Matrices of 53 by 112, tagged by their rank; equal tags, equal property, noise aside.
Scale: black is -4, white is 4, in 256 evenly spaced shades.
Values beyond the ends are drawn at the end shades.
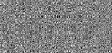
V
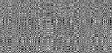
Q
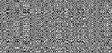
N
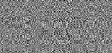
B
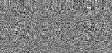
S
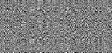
B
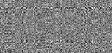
N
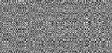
V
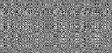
N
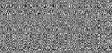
B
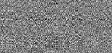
S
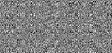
V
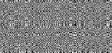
N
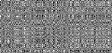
Q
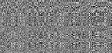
N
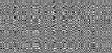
Q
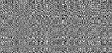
Q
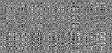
Q
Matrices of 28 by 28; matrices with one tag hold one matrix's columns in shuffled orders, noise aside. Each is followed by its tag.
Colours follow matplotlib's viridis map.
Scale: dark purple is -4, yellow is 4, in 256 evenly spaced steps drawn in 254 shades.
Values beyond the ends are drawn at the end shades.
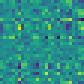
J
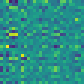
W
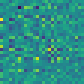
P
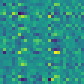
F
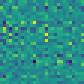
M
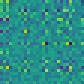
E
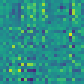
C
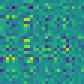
P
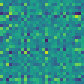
F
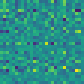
E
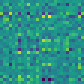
F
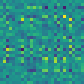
P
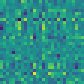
J
